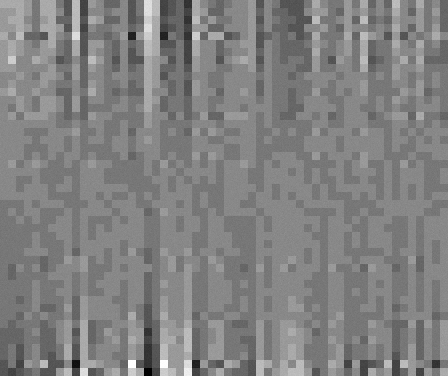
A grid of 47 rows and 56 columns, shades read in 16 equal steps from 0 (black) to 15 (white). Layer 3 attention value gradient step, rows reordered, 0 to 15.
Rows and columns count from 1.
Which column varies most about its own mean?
19
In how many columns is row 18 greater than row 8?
20
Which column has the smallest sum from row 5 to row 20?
24
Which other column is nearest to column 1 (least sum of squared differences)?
32
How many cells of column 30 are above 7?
26
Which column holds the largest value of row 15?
53
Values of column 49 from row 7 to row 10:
7 7 7 7
